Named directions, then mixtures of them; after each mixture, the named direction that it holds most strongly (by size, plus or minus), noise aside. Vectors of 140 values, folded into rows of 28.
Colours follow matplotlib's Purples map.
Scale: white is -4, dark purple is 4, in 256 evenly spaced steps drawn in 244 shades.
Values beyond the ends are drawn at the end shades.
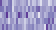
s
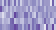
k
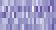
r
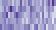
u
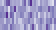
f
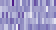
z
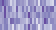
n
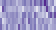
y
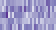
r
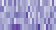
k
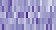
s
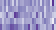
k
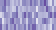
y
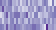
s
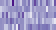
z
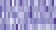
z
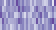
y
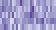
z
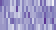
n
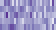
k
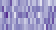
s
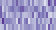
y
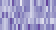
z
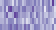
u
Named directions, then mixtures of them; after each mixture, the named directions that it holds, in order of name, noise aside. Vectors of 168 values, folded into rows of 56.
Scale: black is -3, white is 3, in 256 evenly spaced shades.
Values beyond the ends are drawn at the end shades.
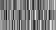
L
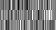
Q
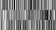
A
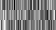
A.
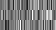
A, Q.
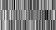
A.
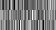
A, L, Q.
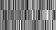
A, L, Q.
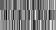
L.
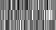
Q.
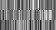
A, L, Q.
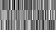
A, Q.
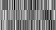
A.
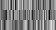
A, L, Q.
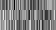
A, L.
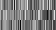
A, L, Q.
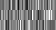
Q.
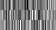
L, Q.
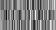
L.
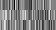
A, Q.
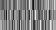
L.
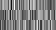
A, L, Q.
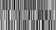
A, L, Q.
